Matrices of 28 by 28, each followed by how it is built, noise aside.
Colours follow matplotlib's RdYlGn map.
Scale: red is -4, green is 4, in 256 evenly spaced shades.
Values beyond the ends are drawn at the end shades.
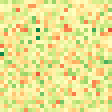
repeating columns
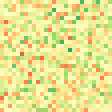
Toeplitz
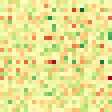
low rank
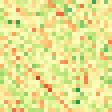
Toeplitz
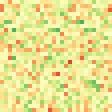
repeating columns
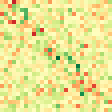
banded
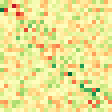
banded
